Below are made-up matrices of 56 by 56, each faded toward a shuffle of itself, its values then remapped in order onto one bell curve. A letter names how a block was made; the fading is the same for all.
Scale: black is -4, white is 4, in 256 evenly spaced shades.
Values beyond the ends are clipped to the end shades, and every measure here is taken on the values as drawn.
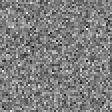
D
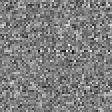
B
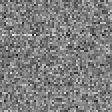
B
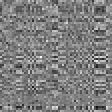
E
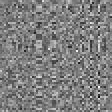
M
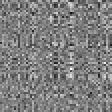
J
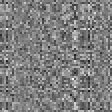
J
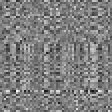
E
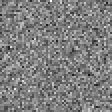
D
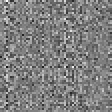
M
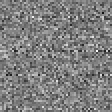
B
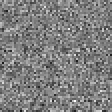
B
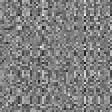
J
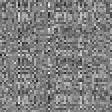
J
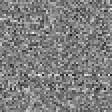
B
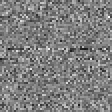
B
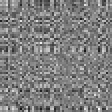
E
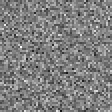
D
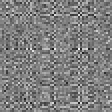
E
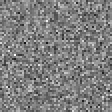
D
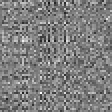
M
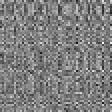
E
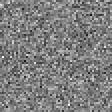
D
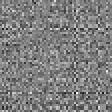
M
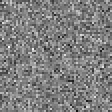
D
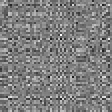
E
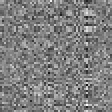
J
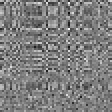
E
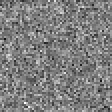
D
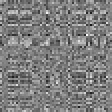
E
